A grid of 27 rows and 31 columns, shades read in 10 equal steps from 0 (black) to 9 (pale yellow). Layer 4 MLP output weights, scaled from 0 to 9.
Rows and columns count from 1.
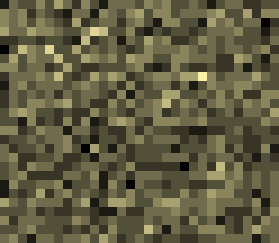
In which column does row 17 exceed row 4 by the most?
30
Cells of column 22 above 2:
20
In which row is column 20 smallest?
17
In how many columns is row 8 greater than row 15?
12
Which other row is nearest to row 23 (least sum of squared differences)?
14
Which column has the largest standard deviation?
11
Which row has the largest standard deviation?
4
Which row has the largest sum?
9
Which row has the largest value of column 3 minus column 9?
13
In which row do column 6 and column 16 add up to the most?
6
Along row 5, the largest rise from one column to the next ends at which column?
10
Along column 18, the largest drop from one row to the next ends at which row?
3
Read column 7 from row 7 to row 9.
7 3 7
